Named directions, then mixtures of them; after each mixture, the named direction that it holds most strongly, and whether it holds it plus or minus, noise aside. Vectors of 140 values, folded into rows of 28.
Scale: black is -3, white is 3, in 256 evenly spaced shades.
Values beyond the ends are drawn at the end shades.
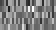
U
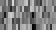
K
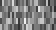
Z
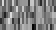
K, plus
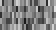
Z, minus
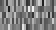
U, plus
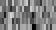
K, plus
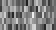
K, minus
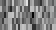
K, plus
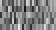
Z, minus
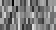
Z, minus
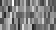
Z, plus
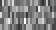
Z, plus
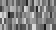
K, minus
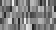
Z, plus
